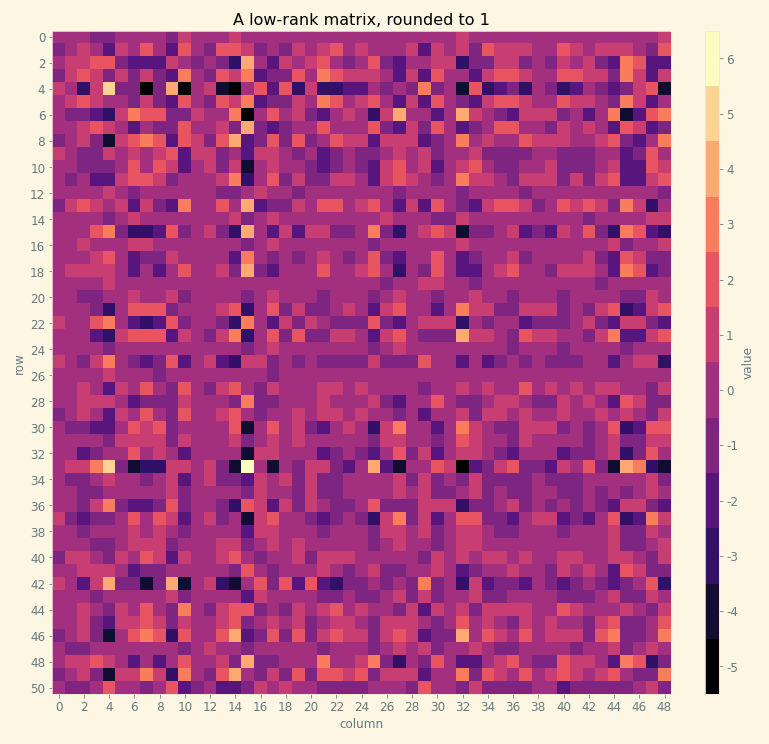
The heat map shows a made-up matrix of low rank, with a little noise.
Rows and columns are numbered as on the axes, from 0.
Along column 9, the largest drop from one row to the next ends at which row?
5
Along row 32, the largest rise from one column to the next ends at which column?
16
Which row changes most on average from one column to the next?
4
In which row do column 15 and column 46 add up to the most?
33
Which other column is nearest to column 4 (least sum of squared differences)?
9
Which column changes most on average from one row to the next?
15
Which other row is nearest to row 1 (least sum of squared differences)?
44
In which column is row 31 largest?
32
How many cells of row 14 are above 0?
7
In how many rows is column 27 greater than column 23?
22
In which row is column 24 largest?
49
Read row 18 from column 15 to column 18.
4 -1 -2 0
